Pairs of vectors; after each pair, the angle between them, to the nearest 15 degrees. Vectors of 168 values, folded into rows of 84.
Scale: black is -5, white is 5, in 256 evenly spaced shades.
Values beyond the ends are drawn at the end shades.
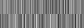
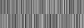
150 degrees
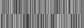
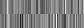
105 degrees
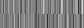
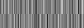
30 degrees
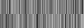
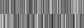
135 degrees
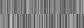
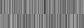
30 degrees
